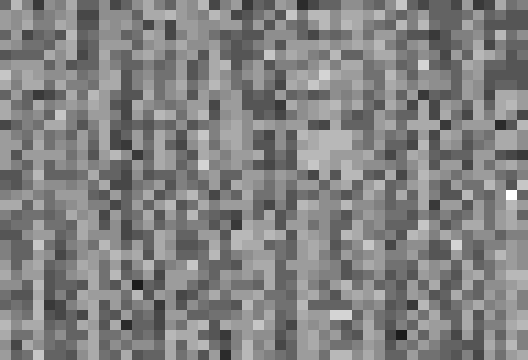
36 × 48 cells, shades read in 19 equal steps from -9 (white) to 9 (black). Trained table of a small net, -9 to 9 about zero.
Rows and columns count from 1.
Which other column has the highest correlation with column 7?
14
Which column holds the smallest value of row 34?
16
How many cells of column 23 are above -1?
12
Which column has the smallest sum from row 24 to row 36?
4
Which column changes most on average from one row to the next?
32
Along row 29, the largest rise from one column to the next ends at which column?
13
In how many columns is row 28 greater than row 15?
23
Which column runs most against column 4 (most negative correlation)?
7
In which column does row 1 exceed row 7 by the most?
39
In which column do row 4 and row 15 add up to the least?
46
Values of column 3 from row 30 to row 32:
3 2 1
